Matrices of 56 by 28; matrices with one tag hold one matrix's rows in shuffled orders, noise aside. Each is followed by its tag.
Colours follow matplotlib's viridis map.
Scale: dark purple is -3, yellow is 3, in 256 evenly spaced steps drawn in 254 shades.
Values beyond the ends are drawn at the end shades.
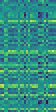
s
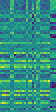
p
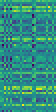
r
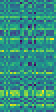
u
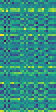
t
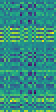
u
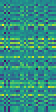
t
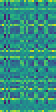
t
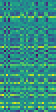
t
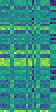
p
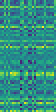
u
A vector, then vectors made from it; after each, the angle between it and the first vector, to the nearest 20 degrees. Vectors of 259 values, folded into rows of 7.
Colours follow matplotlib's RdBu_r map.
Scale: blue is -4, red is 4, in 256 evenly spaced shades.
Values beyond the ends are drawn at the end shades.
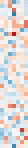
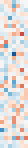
60 degrees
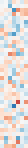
140 degrees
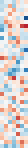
80 degrees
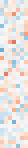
100 degrees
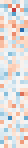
40 degrees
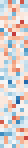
40 degrees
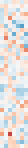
120 degrees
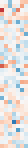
100 degrees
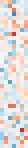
20 degrees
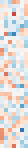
140 degrees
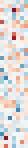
60 degrees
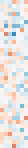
140 degrees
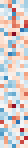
20 degrees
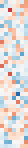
100 degrees
